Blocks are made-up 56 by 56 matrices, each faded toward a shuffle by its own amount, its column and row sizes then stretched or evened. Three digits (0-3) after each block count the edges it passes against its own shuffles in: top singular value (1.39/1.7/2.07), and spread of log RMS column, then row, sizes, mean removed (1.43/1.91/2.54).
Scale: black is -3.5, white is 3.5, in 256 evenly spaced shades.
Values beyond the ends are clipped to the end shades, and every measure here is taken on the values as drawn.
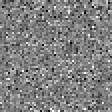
0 1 1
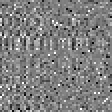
3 0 0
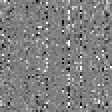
2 3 0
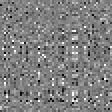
3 2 1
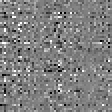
2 3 3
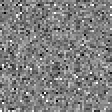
1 0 1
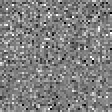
1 0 1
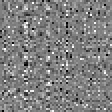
3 2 0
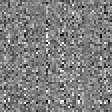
2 3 1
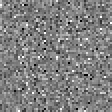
0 2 1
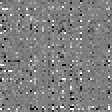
0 3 3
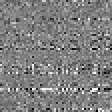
3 1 3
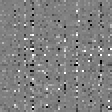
2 3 2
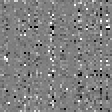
2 3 1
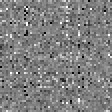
0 2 2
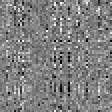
3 3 1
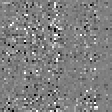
1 3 2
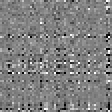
3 3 3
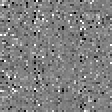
1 2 1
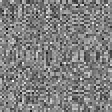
3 1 0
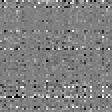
2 2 3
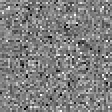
2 1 0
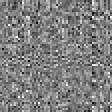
3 2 1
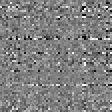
2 2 3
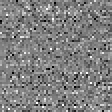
2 0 1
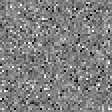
0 0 1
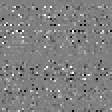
0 1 3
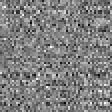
3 0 2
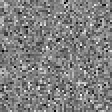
1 1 1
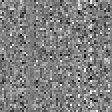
0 3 0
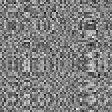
3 2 0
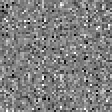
1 2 1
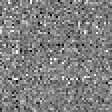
1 1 2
